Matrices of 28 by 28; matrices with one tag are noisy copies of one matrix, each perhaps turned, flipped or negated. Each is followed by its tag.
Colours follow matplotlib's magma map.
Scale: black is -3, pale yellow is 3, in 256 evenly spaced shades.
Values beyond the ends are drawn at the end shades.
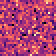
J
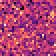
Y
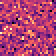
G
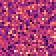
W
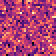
J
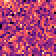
J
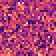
J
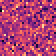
Y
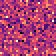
G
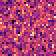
G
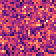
Y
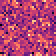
Y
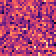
Y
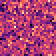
J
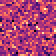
J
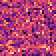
W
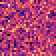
Y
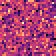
J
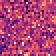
J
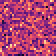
W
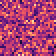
G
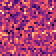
Y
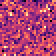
W
